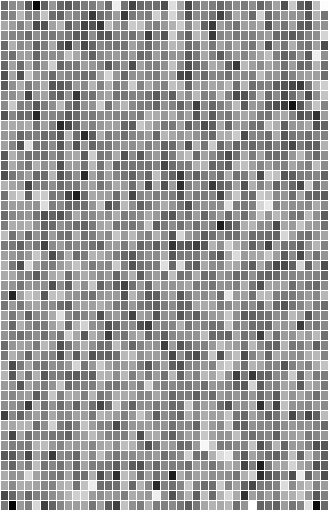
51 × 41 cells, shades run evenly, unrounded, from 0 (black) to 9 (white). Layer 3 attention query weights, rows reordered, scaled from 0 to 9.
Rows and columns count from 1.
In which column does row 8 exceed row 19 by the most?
4
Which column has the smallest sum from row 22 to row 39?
6
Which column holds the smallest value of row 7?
30
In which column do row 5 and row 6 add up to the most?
40
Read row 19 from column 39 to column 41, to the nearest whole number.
7 4 5
